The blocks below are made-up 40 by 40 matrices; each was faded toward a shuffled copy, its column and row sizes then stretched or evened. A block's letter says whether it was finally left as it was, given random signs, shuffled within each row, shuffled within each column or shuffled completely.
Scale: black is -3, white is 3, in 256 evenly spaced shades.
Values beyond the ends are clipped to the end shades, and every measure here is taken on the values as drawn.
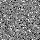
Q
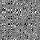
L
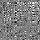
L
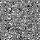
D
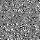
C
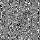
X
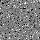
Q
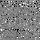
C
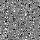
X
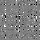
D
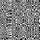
L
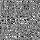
C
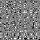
L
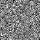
X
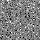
X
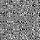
L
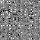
D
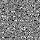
C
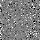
X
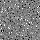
Q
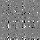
L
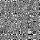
L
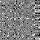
L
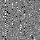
X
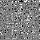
D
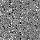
X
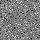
Q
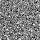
Q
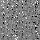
X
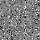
X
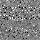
C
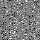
X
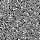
Q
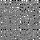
L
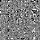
D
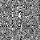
D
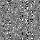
X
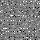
C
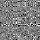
L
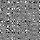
L
